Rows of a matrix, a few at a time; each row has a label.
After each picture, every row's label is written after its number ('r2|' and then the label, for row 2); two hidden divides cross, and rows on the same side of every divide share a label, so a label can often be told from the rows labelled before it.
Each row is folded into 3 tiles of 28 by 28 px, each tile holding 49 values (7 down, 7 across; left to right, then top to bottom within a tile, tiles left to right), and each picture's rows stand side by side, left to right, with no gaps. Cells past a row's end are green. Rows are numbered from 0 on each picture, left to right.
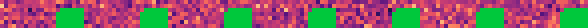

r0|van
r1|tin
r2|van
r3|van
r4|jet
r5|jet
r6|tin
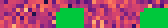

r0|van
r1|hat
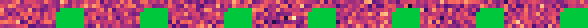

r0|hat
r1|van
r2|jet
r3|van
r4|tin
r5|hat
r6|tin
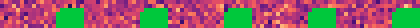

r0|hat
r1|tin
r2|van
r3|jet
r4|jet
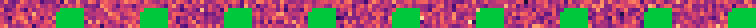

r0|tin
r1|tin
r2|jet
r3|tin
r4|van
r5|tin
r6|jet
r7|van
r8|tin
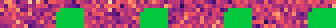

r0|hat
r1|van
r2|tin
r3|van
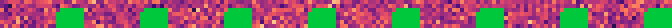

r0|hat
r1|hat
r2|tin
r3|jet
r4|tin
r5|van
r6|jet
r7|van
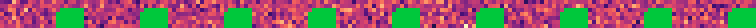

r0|van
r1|jet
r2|hat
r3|van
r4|van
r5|tin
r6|jet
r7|van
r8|tin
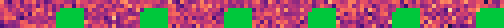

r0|jet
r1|van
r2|jet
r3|jet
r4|van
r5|hat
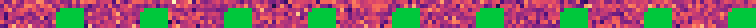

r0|van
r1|tin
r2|tin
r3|van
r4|jet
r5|hat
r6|hat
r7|van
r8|jet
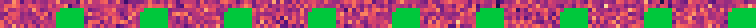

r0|van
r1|tin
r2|jet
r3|hat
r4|tin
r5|hat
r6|van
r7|jet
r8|tin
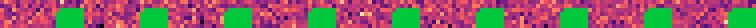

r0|hat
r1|jet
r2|van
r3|jet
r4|tin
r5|hat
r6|hat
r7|hat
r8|hat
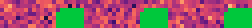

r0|van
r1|tin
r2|van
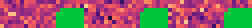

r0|jet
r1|jet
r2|van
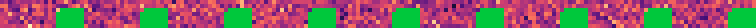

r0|jet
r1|jet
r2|van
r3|tin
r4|hat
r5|tin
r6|van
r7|jet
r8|van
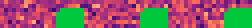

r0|tin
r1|hat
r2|hat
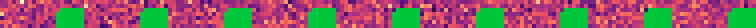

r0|hat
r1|jet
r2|tin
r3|tin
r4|hat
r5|jet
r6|hat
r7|hat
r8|tin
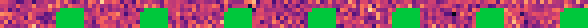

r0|jet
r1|tin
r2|jet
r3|jet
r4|van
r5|van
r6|hat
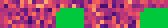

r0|hat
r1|van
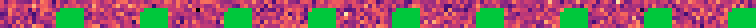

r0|van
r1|van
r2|van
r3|jet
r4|jet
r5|tin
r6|hat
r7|tin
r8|hat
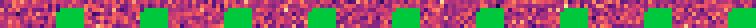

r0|hat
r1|hat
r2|jet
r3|van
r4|tin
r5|hat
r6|hat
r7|hat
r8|van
